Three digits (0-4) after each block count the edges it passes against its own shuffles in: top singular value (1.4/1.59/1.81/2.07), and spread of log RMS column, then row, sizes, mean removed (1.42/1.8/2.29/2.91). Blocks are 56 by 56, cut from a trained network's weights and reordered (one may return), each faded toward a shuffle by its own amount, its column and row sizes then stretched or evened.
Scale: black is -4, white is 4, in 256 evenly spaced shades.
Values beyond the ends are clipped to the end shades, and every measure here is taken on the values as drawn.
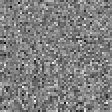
1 1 1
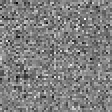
2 1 2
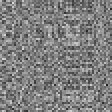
4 1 0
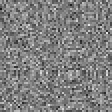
3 0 0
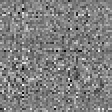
2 2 3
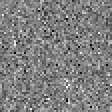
0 1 1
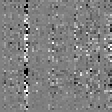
3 4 2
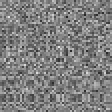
4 0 2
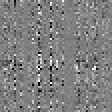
3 4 2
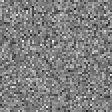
1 0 0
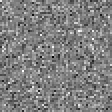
1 1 1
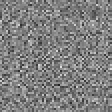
4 0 2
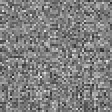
3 0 1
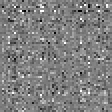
0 3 3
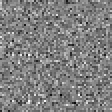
0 0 2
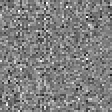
2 2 0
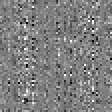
1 4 1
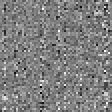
1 3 0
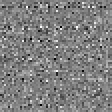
0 2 3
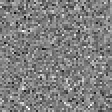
0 0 0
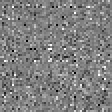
2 2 2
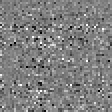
0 2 3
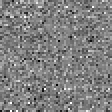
0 1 2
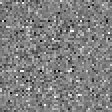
0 1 2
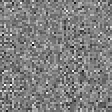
3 2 1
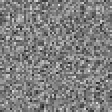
2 0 0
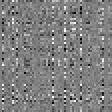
4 4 3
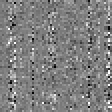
1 4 0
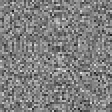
3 1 0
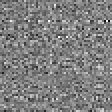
3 0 3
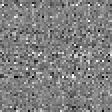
1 2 3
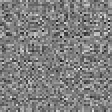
4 1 3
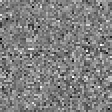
0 1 1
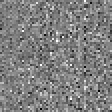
0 3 0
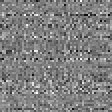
3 1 4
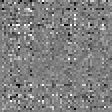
0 3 3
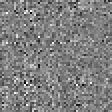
2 3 2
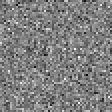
0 0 1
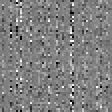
1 4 1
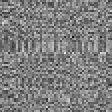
4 0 0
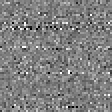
1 0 3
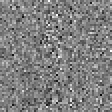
2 2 0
